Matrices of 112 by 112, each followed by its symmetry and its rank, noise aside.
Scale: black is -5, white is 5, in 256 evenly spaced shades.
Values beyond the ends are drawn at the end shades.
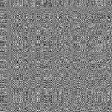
no symmetry, rank six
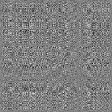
antisymmetric, rank six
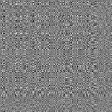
antisymmetric, rank four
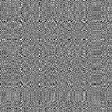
antisymmetric, rank four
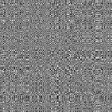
antisymmetric, rank six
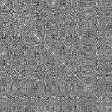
symmetric, rank eight
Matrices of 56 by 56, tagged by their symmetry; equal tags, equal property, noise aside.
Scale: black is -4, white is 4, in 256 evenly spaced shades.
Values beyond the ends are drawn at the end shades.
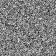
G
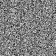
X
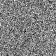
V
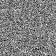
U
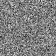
V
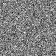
G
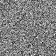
G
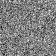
V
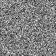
G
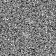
X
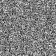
X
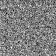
U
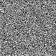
U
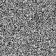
U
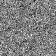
X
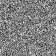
V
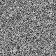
G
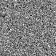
U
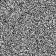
G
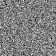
V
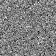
G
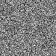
X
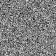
V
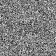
X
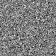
G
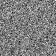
V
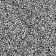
U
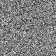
V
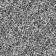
X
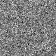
G
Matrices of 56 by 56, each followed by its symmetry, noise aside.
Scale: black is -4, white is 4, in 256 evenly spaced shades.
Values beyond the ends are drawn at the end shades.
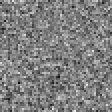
no symmetry.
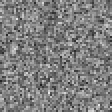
no symmetry.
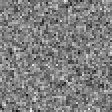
no symmetry.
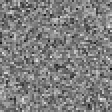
same after a half turn.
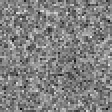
symmetric.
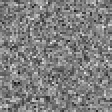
no symmetry.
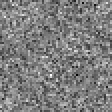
symmetric.
